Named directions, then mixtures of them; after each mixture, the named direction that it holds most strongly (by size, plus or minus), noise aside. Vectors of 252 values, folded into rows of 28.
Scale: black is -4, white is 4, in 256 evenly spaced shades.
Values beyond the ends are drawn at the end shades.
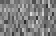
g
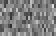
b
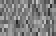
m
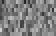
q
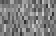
g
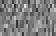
m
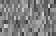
m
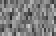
b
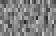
g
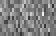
g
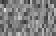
b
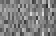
g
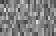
g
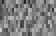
q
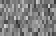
m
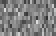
b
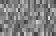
g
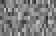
q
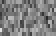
q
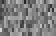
q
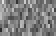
q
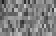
q
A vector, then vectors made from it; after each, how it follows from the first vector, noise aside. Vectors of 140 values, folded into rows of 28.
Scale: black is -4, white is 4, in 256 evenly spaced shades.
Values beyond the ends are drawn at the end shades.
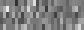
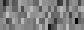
reversed, negated.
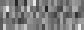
copied.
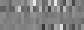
wrapped around, partly zeroed.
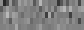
reversed, negated, partly zeroed.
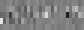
wrapped around, partly zeroed.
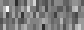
copied.
